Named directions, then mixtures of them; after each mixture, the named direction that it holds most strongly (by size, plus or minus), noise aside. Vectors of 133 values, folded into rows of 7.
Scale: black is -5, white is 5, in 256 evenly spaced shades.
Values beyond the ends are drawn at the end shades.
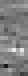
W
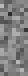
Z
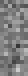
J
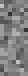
Z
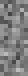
Z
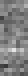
W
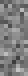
J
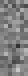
J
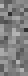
Z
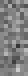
J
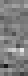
W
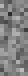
Z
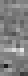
W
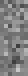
J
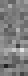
W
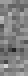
W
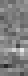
W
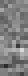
W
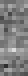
W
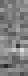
W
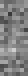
Z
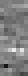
W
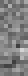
J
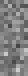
J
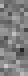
Z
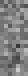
J
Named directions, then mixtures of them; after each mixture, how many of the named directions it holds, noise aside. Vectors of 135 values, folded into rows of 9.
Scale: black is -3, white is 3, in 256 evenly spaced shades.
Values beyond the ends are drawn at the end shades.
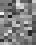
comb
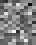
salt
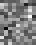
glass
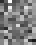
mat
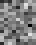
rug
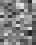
one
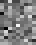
two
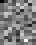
four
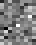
two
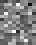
one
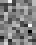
four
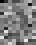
four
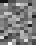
four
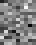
three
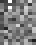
one
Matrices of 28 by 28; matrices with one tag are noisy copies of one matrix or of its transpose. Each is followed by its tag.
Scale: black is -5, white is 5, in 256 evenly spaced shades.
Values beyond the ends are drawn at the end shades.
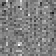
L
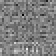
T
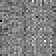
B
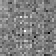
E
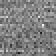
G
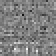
T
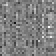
T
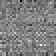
B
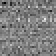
L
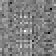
E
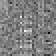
E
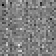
L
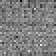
B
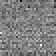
B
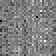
B
